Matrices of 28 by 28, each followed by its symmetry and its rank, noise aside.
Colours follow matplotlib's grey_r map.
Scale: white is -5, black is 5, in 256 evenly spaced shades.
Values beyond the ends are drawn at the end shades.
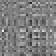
antisymmetric, rank two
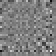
symmetric, rank three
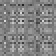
no symmetry, rank two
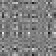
antisymmetric, rank two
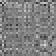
no symmetry, rank three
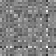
symmetric, rank two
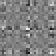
no symmetry, rank two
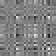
symmetric, rank one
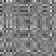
antisymmetric, rank two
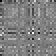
symmetric, rank two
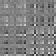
symmetric, rank one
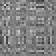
symmetric, rank three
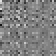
no symmetry, rank two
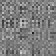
no symmetry, rank three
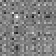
symmetric, rank two
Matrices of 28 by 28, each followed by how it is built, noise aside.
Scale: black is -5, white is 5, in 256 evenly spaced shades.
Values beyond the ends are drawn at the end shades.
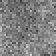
smooth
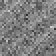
Hankel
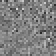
upper triangular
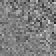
upper triangular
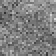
smooth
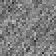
Hankel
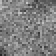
smooth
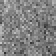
smooth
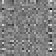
low rank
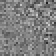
upper triangular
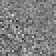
lower triangular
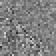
lower triangular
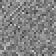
Hankel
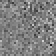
upper triangular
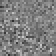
lower triangular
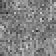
smooth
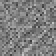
Hankel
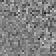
upper triangular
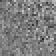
upper triangular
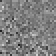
lower triangular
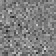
lower triangular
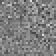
upper triangular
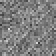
Hankel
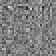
low rank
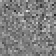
upper triangular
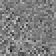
lower triangular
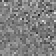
upper triangular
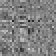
low rank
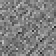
Hankel
